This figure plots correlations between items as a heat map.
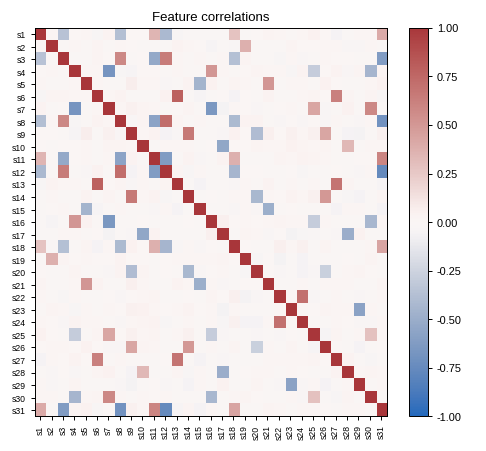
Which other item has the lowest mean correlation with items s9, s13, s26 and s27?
s20
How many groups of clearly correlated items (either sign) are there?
9
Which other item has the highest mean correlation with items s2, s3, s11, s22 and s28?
s24
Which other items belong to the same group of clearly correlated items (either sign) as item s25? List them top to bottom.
s4, s7, s16, s30
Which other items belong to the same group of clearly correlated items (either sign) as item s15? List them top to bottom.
s5, s21
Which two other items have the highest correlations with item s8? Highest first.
s12, s3
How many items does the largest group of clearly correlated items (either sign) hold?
7
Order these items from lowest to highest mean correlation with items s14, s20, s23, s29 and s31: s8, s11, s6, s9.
s8, s6, s9, s11
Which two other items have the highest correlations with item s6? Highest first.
s13, s27
